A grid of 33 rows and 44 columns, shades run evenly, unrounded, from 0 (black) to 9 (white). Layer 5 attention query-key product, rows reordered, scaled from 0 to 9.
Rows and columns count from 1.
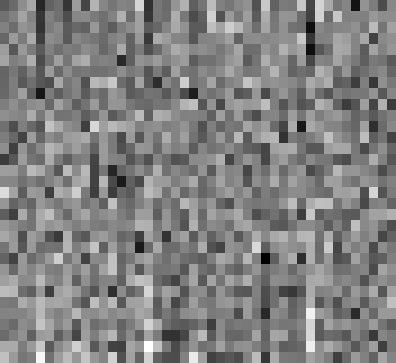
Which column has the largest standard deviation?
35
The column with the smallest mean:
14
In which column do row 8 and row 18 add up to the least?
6
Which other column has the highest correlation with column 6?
3
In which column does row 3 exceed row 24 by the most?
30
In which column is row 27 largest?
17
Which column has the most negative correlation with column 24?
8
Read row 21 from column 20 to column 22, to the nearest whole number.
4 3 6
